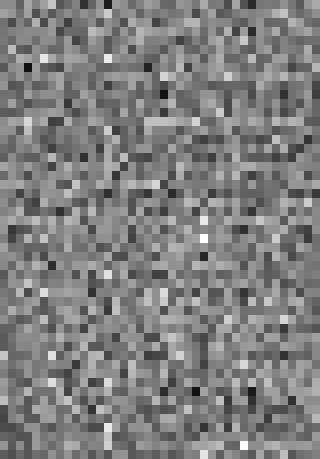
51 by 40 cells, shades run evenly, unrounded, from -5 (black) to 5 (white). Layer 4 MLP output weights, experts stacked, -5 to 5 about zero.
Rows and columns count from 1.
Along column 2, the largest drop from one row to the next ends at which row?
26
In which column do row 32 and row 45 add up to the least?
37
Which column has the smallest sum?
32
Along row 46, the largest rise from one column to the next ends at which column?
13
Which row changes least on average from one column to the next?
49
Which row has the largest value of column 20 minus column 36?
21
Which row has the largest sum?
25
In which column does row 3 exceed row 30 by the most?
7
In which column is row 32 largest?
4
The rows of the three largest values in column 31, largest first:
50, 41, 5
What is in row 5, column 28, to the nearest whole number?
2
